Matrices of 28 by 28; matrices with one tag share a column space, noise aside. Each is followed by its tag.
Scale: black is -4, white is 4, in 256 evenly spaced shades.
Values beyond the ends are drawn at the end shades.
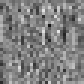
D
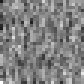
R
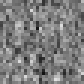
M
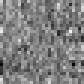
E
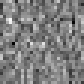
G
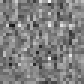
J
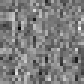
M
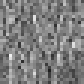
G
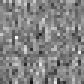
R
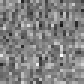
J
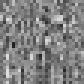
G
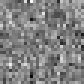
J
